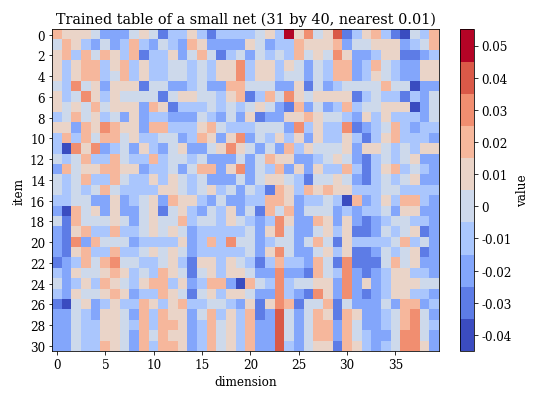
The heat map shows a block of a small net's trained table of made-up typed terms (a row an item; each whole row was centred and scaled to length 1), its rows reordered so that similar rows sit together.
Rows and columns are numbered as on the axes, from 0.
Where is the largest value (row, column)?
0, 24
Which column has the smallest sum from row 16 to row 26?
1
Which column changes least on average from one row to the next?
33
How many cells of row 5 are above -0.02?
27
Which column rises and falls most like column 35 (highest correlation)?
5
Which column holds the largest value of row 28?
23
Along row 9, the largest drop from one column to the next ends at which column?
31
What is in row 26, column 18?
-0.01
